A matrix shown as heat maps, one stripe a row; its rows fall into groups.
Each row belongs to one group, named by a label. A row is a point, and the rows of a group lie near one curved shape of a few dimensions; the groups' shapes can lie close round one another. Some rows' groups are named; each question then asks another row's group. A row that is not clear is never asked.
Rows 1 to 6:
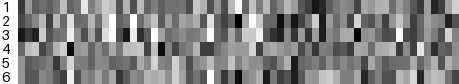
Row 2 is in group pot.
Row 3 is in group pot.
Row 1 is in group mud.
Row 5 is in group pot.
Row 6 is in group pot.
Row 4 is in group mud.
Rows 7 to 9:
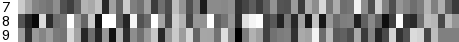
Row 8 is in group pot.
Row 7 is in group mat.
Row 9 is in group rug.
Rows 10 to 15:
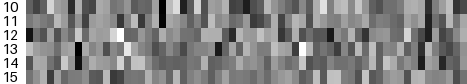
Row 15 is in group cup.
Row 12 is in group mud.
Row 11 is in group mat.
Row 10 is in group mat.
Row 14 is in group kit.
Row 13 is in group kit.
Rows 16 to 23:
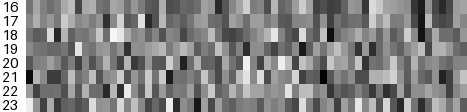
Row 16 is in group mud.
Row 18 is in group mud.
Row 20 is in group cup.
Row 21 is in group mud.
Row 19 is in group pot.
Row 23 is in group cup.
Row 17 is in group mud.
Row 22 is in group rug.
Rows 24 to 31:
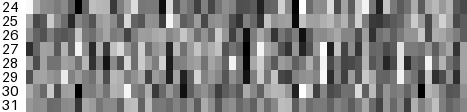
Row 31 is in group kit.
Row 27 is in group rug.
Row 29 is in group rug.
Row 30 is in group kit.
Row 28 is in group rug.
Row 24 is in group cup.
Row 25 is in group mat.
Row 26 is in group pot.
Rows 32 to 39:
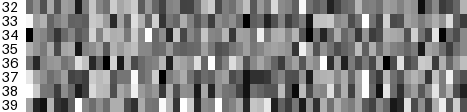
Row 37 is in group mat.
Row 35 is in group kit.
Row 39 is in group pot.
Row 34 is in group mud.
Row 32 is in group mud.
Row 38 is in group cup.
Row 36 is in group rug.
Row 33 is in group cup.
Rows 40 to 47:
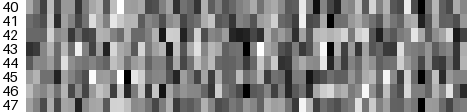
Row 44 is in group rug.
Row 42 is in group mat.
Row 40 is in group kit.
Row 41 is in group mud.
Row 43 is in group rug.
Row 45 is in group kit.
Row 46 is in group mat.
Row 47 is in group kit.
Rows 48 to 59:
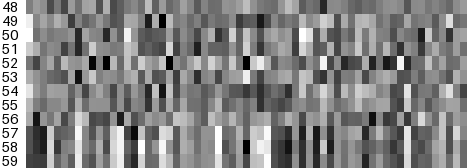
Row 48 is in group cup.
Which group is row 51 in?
cup
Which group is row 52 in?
rug
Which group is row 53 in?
cup
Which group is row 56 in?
rug
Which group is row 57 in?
pot
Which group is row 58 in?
pot
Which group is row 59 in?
pot
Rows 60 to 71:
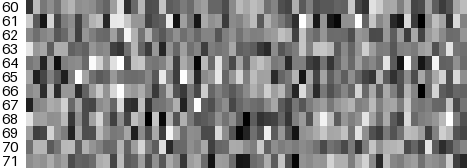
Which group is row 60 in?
mud
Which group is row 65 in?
pot
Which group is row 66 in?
kit
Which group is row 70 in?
mud
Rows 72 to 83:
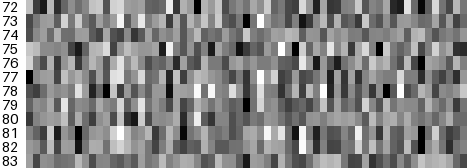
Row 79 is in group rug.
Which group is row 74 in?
cup
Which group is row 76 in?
kit
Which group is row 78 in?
rug
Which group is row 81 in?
kit
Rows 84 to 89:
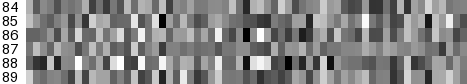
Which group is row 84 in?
rug
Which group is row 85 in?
mat
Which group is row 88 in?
pot
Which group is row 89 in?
mat
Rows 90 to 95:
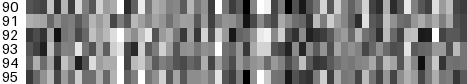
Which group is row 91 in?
cup
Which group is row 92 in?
kit
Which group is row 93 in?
pot
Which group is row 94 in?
kit
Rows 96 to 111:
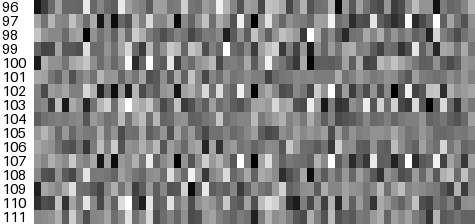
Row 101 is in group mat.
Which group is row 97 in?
rug
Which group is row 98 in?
kit
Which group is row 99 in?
pot
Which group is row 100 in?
mud
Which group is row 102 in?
rug
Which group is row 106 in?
cup
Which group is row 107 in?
rug
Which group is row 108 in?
pot
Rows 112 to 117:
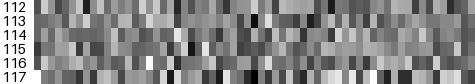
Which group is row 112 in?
mud
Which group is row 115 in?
mat
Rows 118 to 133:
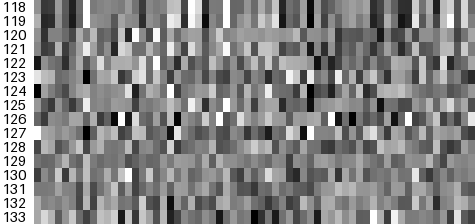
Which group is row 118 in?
pot
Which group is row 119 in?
pot
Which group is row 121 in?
pot
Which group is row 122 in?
mud
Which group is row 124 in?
mud
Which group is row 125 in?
pot
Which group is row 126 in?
rug
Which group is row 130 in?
mud
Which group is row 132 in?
mat
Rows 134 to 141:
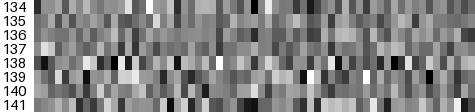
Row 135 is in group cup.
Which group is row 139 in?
kit
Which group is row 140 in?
cup
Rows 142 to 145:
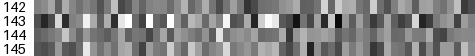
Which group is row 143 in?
pot
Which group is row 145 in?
pot
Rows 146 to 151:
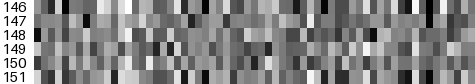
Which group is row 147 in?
mud
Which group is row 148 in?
mud
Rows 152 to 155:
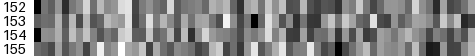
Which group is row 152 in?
mud
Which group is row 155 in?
mud
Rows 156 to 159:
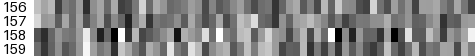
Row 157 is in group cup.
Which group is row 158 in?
rug
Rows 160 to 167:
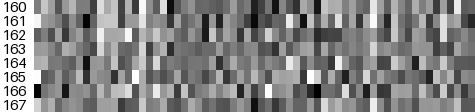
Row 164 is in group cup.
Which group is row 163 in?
mat
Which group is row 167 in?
cup
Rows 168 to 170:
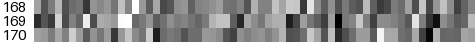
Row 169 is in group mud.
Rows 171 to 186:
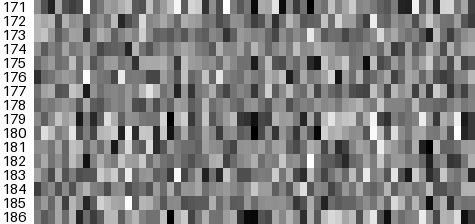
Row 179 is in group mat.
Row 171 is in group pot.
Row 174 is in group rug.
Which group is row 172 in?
cup
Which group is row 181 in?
mud
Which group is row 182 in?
mud
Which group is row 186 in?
mat
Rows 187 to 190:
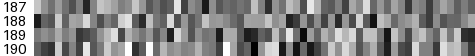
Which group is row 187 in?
cup
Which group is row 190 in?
pot
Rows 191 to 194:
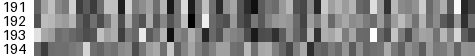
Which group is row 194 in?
pot
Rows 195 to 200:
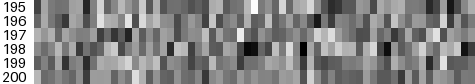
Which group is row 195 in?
mud
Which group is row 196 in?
kit
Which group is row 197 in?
rug
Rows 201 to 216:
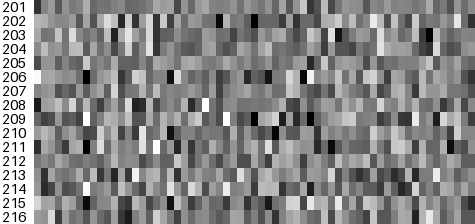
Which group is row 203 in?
mud
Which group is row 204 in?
mud
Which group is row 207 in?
cup
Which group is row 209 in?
pot
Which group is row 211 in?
mud
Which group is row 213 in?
rug
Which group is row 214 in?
pot
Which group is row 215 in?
cup
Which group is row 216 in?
cup
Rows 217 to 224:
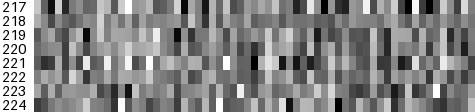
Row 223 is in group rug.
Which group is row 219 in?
mud
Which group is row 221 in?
pot
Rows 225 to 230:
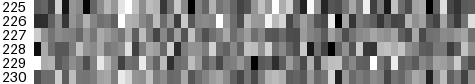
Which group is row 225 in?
kit
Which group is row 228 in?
mud
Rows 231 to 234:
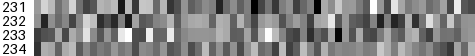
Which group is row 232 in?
rug
